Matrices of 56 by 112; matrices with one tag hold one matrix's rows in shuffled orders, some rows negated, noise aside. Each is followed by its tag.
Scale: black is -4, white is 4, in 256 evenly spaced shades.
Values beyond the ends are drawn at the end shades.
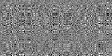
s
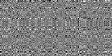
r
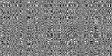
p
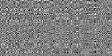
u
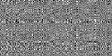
u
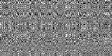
r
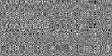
u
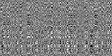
p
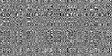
p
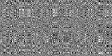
s
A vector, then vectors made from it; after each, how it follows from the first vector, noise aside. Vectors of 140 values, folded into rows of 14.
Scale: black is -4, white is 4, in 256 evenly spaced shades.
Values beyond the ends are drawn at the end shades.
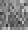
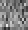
negated.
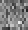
negated.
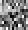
wrapped around, negated, scaled up.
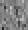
wrapped around, negated, partly zeroed.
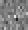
wrapped around, negated, partly zeroed.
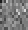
wrapped around, negated, partly zeroed.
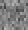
wrapped around, negated, shrunk.
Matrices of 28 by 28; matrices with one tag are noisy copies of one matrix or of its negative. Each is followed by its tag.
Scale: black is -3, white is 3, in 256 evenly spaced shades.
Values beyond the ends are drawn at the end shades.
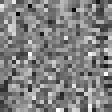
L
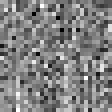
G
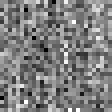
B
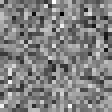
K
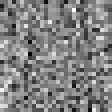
L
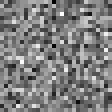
K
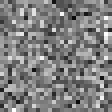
K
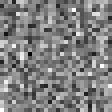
L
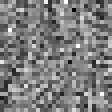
L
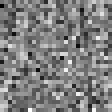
L
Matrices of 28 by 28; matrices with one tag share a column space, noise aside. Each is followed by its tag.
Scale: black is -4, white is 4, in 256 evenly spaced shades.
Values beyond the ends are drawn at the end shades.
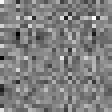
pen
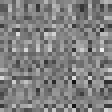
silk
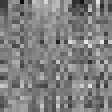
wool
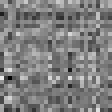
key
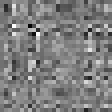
silk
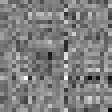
key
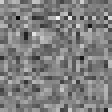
pen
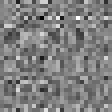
pen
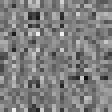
key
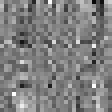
wool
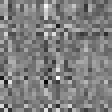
silk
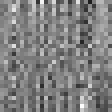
wool
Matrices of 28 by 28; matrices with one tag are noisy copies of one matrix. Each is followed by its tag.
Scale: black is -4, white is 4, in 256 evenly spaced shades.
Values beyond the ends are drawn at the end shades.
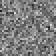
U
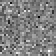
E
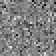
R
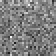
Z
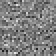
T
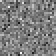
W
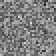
R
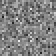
U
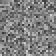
R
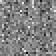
W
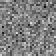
R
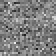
T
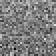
Z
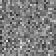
E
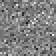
T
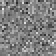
W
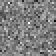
E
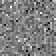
U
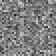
E
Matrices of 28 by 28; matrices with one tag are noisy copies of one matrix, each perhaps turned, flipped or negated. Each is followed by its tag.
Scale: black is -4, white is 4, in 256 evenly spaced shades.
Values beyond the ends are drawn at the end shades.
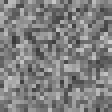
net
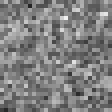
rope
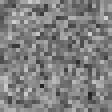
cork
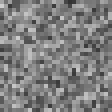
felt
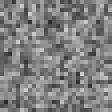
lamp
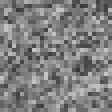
rope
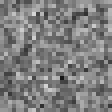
cork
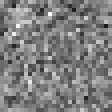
cork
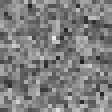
rope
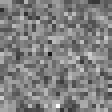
net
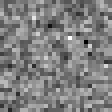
lamp
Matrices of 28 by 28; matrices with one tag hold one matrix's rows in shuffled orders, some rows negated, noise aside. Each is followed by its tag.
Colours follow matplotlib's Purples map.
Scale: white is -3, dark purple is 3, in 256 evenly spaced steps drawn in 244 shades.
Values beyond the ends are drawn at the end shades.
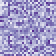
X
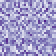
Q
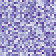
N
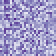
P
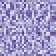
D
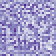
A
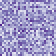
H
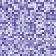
N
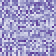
H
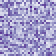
X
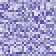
X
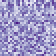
N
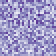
N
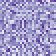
D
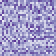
H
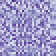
D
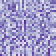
D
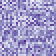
H
